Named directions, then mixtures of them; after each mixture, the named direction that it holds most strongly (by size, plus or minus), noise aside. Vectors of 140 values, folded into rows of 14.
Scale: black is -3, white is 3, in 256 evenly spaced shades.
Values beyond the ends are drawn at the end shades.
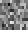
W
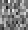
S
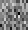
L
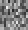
S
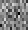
L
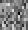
W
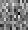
L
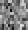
W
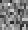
W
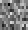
W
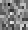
W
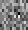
L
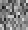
L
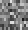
W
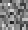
W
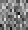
L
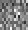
L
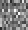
L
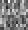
S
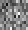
L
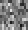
W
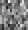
S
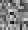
W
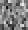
S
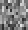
S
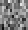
S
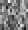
S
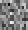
W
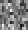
W
